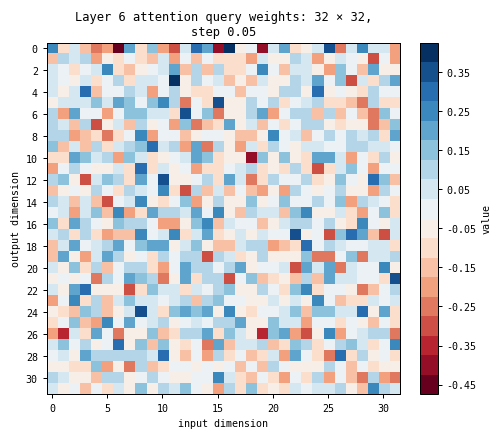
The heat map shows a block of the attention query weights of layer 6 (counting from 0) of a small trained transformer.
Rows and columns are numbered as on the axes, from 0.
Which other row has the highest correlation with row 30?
5
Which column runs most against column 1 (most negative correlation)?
25
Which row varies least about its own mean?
29
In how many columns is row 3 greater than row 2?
17
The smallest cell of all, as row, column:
0, 6
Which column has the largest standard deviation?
15
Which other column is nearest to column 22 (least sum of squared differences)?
26
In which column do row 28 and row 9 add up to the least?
14
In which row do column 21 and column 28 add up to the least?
30
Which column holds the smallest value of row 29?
7
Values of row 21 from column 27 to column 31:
0.05 0 0 -0.1 0.35
